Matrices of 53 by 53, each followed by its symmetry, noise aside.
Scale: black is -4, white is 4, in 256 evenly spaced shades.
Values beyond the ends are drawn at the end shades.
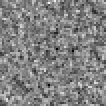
symmetric across the other diagonal.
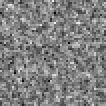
no symmetry.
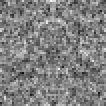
mirrored left to right.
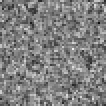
no symmetry.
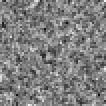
symmetric across the other diagonal.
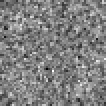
symmetric across the other diagonal.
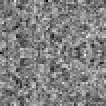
mirrored top to bottom.
